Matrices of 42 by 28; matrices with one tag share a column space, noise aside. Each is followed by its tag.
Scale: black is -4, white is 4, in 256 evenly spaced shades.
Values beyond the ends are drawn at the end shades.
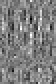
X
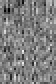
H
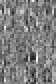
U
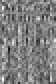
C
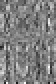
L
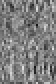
L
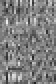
H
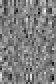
H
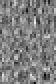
H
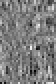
L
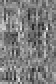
X
